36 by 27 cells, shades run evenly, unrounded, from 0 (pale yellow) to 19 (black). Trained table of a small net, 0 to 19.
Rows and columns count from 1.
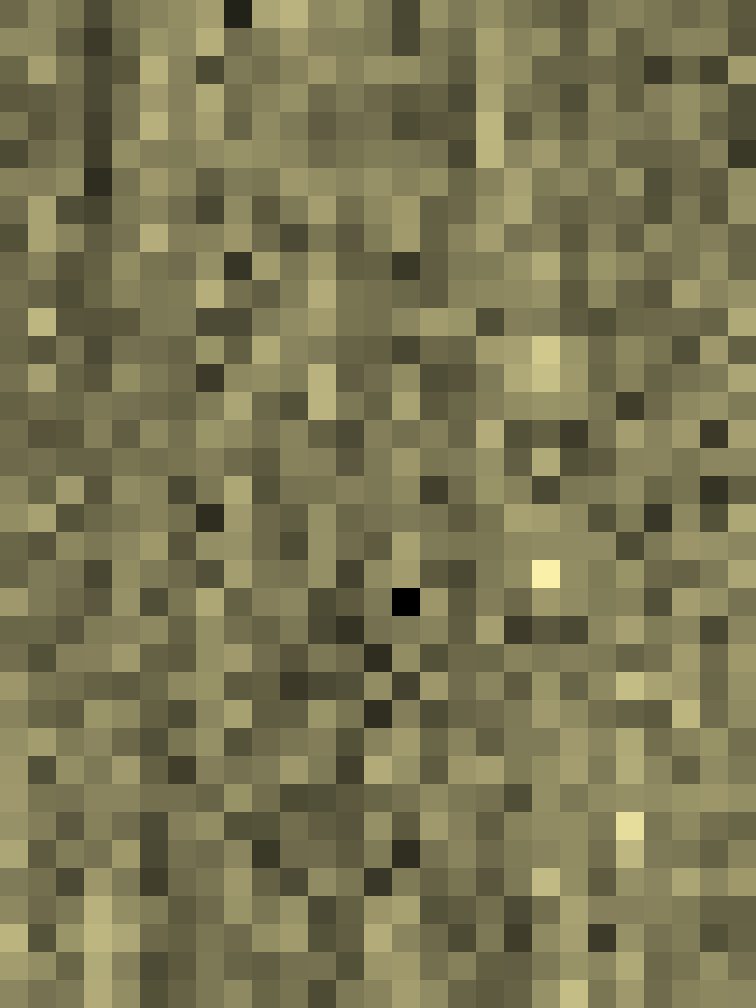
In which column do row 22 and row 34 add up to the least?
1
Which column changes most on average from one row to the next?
15
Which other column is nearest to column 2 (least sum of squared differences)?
7
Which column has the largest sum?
13
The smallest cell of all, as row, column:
21, 20
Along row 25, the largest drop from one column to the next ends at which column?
16
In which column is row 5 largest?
4
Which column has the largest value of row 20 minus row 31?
23
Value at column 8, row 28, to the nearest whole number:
9
